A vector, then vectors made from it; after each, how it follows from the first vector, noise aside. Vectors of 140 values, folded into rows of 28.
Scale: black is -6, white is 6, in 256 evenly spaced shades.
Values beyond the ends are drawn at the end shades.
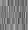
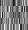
reversed, negated, scaled up.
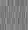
shrunk.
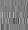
wrapped around, partly zeroed.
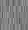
reversed, negated, shrunk.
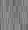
reversed, negated, shrunk.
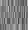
copied.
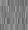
shrunk.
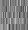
wrapped around.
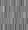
wrapped around, partly zeroed.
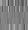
partly zeroed.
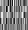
wrapped around, scaled up.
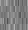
partly zeroed.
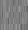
reversed, negated, shrunk.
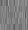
negated, shrunk.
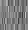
copied.
